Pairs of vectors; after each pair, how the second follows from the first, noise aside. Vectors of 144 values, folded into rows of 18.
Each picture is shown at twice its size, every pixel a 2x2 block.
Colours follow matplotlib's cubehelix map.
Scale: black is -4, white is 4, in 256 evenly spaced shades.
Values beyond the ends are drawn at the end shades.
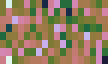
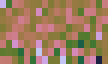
reversed, negated, partly zeroed.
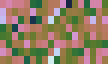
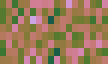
negated, shrunk.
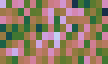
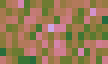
reversed, shrunk.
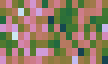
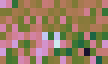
reversed, negated, partly zeroed.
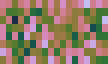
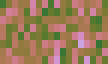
wrapped around, negated, shrunk.
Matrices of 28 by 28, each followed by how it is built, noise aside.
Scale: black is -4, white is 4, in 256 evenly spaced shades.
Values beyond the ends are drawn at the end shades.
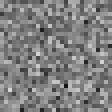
repeating rows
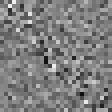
banded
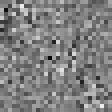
block diagonal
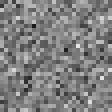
Hankel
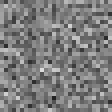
repeating rows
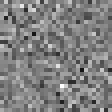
block diagonal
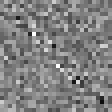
banded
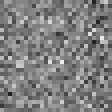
repeating rows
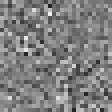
block diagonal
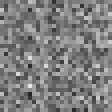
repeating rows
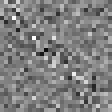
banded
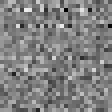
uneven rows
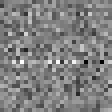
uneven rows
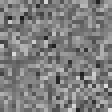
block diagonal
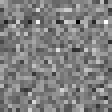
uneven rows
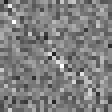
banded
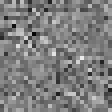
block diagonal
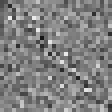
banded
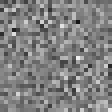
block diagonal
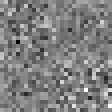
block diagonal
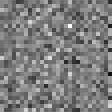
repeating rows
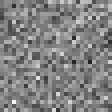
Hankel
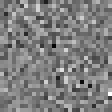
block diagonal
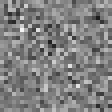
banded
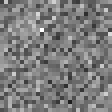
Hankel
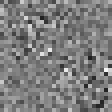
block diagonal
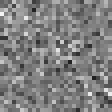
block diagonal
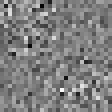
block diagonal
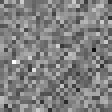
Hankel
